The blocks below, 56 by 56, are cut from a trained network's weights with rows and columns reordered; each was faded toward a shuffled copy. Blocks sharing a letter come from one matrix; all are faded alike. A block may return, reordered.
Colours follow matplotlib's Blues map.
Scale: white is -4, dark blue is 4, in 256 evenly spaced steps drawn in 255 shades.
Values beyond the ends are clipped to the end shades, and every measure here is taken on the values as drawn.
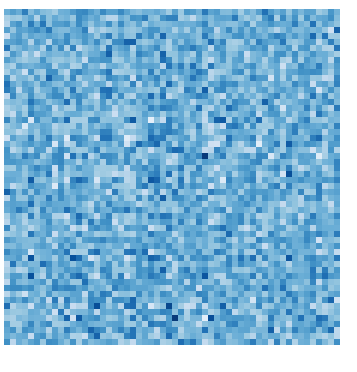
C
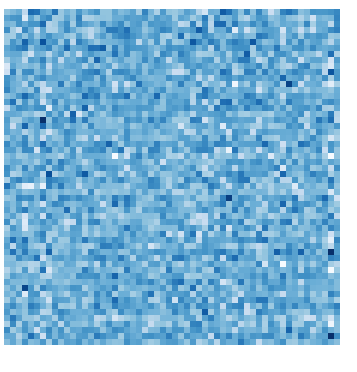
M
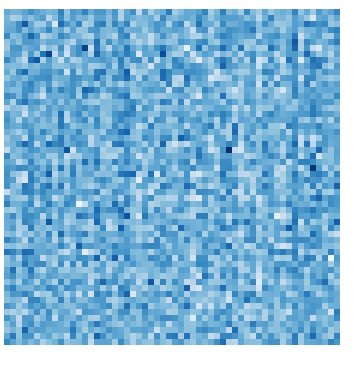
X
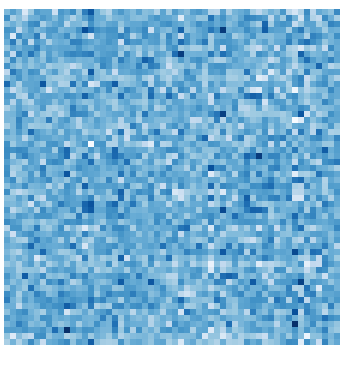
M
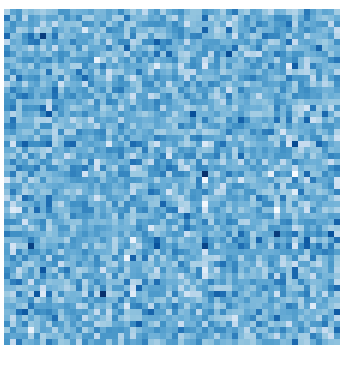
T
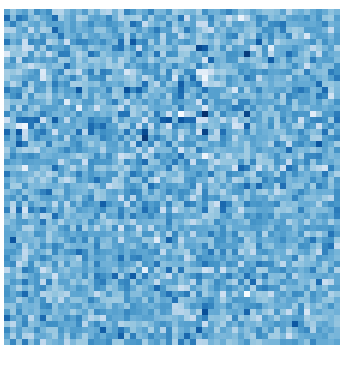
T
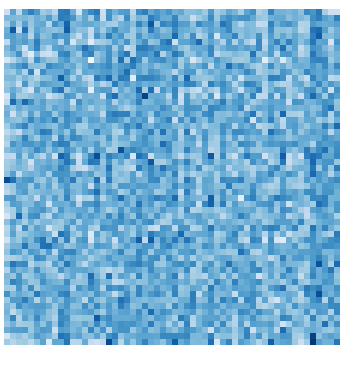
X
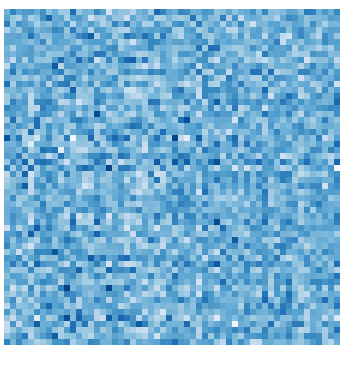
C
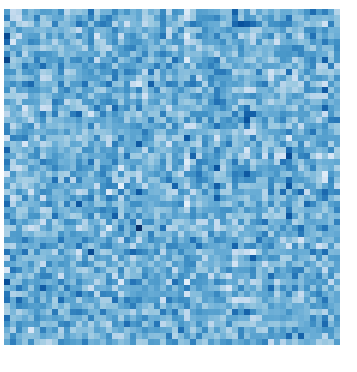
C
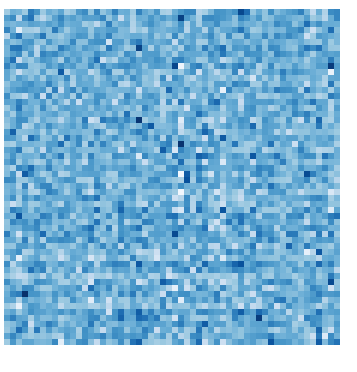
M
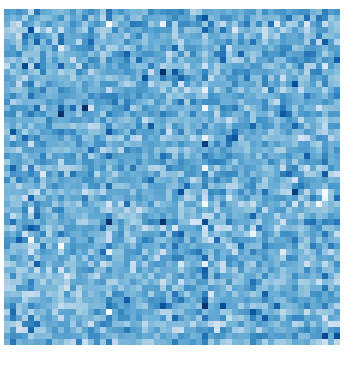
M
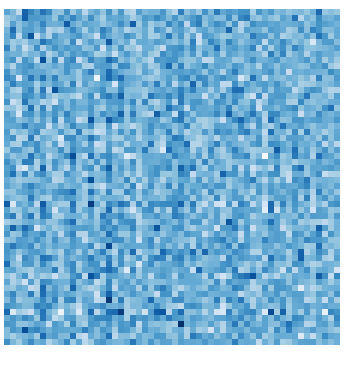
X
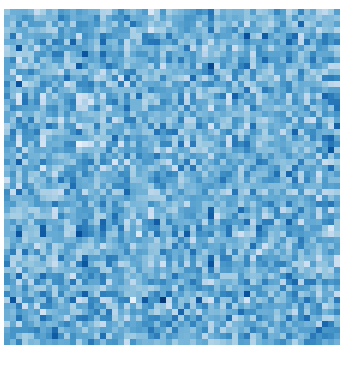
C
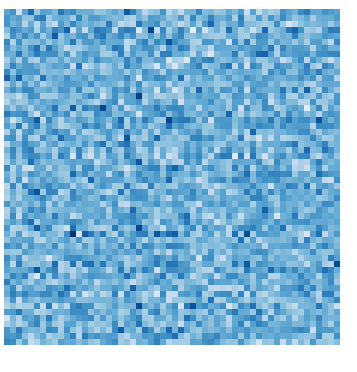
C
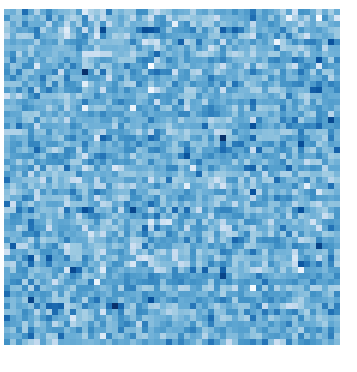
M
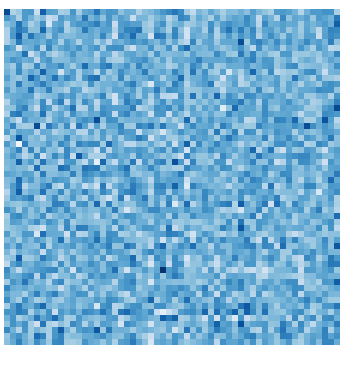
C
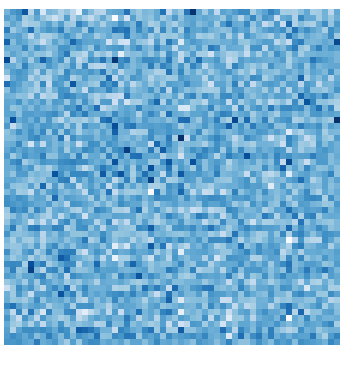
M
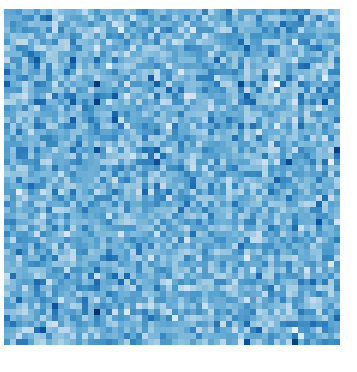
T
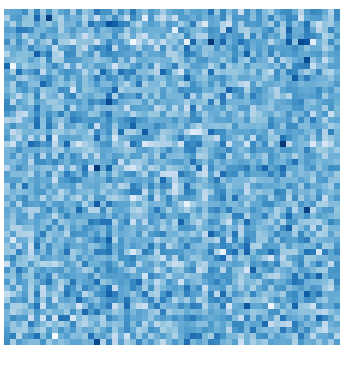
X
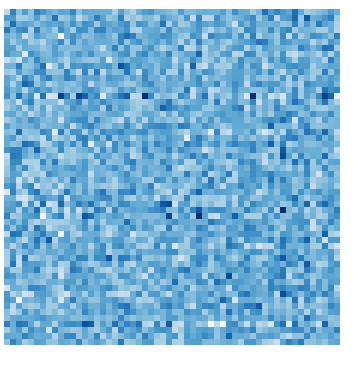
X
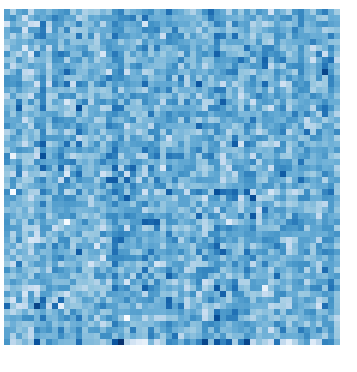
X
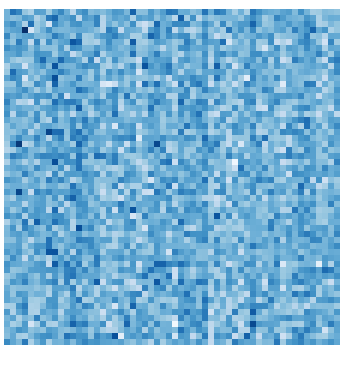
X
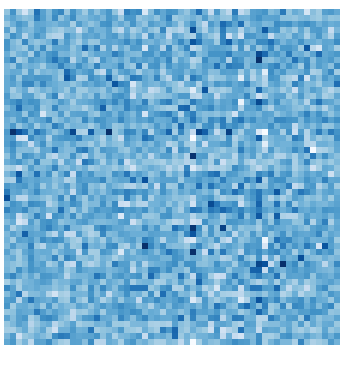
M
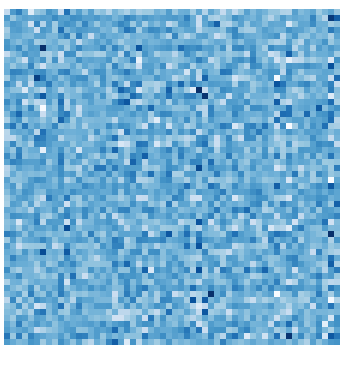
M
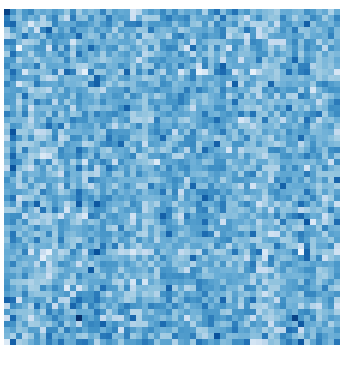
X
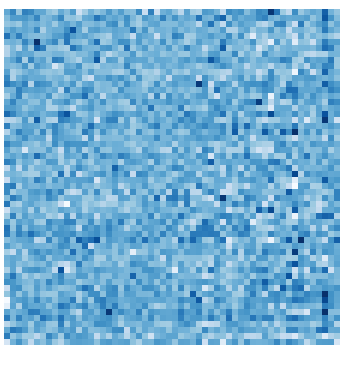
M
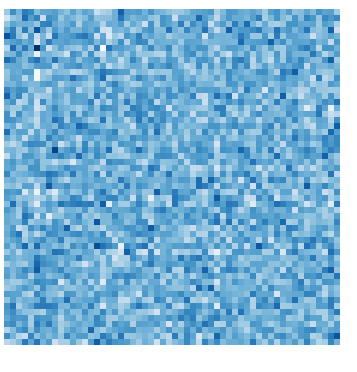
T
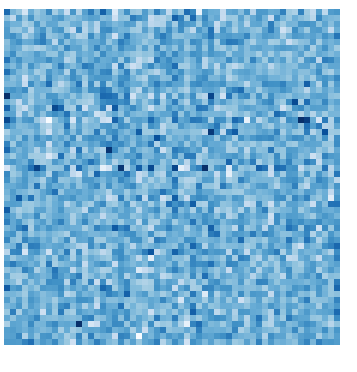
X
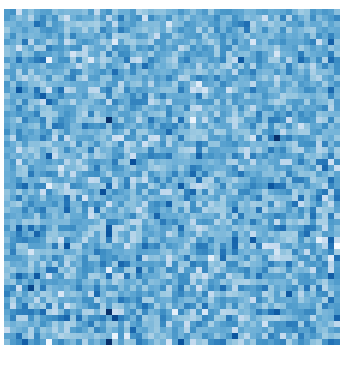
T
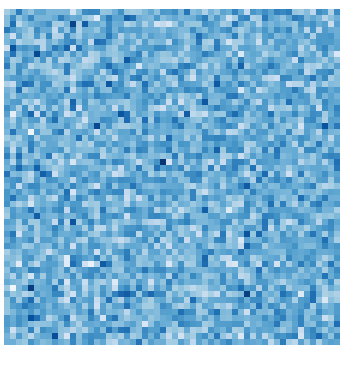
T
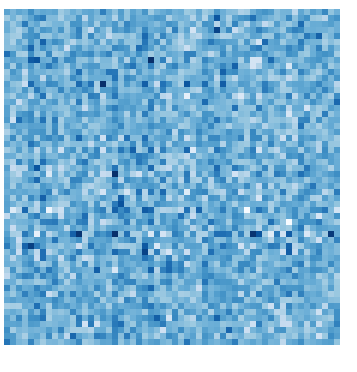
X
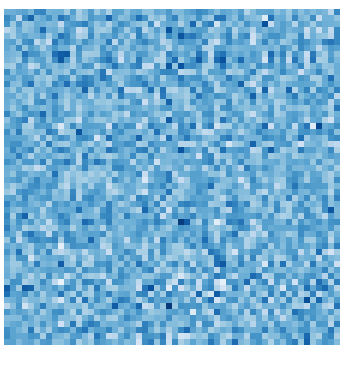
C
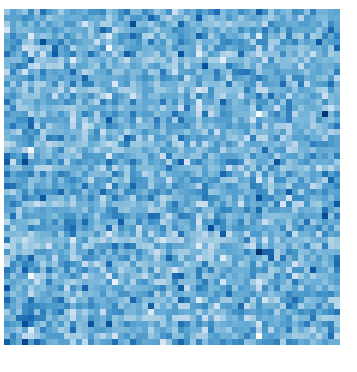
M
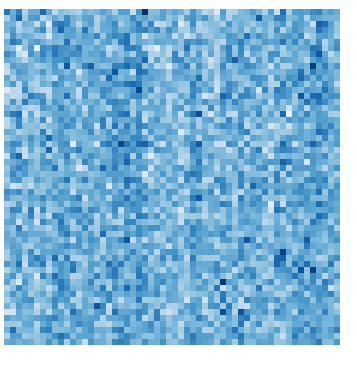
X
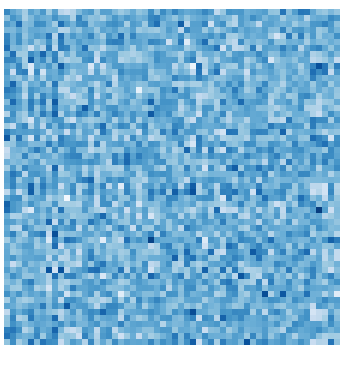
C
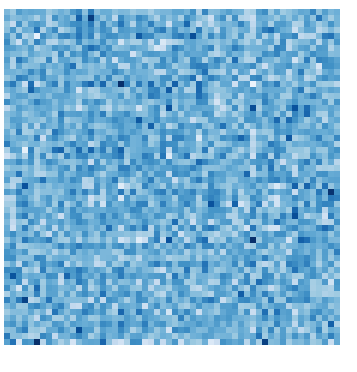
T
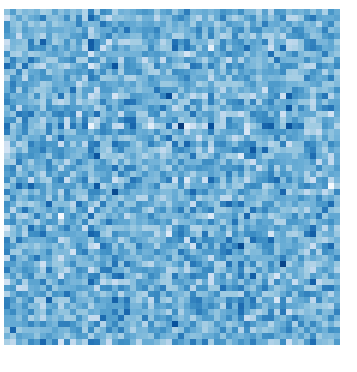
C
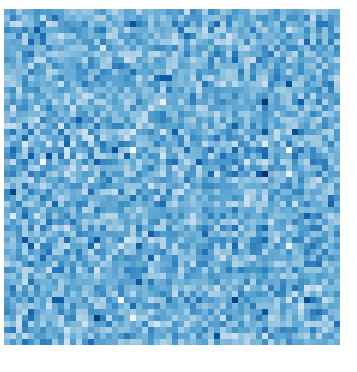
T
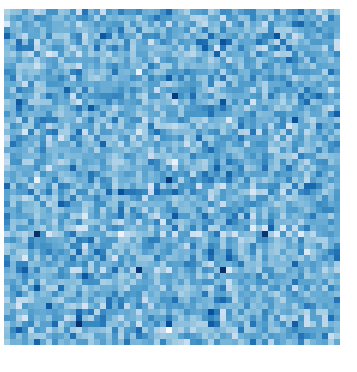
T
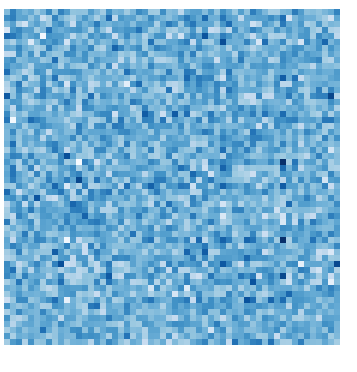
T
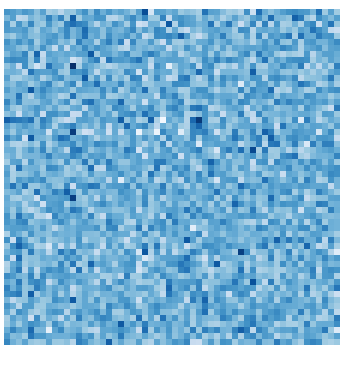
T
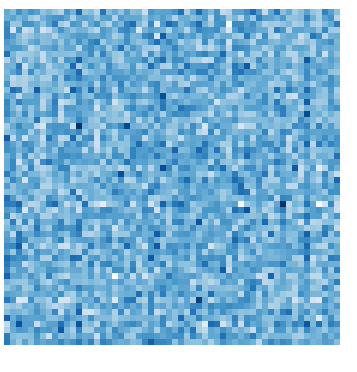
X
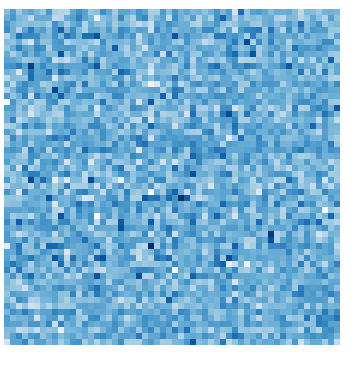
M
